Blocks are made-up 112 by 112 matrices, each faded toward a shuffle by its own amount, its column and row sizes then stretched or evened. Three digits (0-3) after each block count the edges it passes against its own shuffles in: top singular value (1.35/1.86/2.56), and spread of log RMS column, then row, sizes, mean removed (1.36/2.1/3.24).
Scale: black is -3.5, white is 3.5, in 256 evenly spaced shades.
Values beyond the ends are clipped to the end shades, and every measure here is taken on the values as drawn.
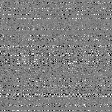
2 1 3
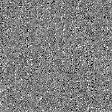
0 2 1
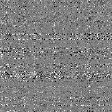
0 2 3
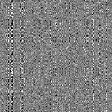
3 3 1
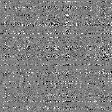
1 2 3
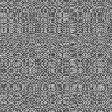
3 1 2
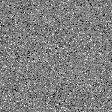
1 0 1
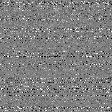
1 0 3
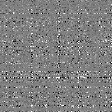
2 2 3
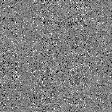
1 2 1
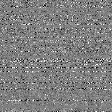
1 1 3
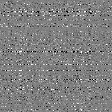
2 1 3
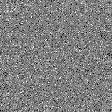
2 0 0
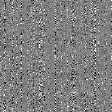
1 3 1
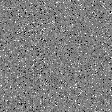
1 1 0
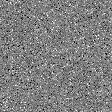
1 0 0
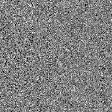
1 2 0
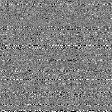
2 0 3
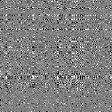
3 2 3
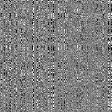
3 3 1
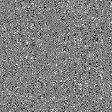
1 2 0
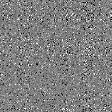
2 2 2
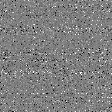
0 1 2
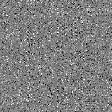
2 1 0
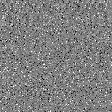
2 0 0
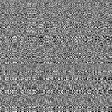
3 0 3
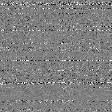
1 1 3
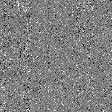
0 2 0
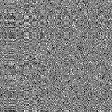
3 1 1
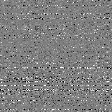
2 0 3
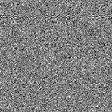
2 1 1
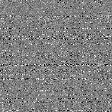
1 1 3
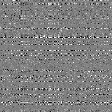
3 1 3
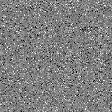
2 0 1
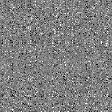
2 2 2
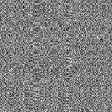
3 2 0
